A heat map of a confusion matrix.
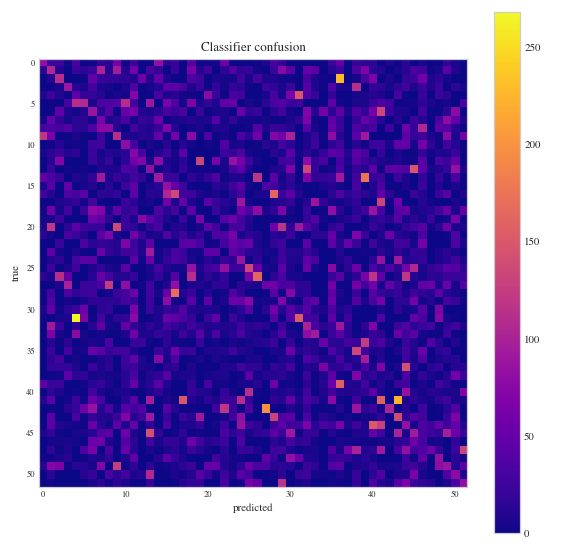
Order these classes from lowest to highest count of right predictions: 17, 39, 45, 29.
39, 17, 29, 45
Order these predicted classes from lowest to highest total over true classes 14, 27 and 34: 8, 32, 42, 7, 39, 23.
23, 42, 32, 7, 8, 39
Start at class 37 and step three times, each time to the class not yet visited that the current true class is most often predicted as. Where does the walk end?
25
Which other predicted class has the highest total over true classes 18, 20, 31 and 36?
4
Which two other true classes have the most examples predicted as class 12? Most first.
19, 2
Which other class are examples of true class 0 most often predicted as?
14
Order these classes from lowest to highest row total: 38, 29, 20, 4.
38, 4, 29, 20
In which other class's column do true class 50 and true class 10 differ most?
13
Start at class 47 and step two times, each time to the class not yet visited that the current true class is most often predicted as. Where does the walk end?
29
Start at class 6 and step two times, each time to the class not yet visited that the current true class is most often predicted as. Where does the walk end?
43
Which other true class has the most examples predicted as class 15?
16
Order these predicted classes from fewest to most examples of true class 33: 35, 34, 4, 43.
34, 35, 43, 4
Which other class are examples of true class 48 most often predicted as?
30
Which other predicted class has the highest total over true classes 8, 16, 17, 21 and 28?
15
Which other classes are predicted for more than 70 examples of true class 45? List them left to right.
13, 30, 43, 49
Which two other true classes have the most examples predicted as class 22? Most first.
42, 25
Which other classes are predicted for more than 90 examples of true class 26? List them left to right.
2, 18, 40, 44
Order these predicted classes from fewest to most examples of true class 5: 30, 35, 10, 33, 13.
33, 30, 35, 13, 10
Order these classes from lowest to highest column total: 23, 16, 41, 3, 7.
3, 23, 16, 7, 41
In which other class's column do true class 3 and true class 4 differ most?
31
